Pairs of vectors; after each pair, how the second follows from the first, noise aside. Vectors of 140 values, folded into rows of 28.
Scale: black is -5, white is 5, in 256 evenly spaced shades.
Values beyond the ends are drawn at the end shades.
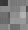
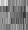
negated.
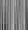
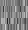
shuffled.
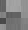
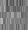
negated, partly zeroed.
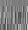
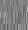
shrunk.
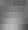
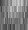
reversed.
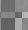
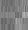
shrunk.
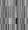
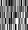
negated, scaled up.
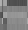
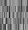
shuffled.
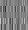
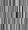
shuffled.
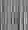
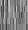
reversed, negated.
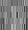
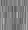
negated, shrunk.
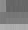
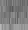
shrunk.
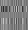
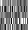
reversed, negated, scaled up.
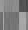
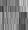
negated.
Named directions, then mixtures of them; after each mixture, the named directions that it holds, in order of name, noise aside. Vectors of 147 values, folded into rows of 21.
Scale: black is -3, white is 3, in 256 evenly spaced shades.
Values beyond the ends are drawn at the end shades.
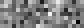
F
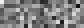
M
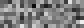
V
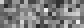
F, M.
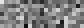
M.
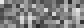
F, M, V.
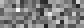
F, M, V.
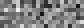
M, V.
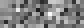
F, M, V.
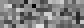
F, V.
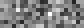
F, M, V.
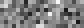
F.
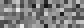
M, V.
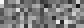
M.
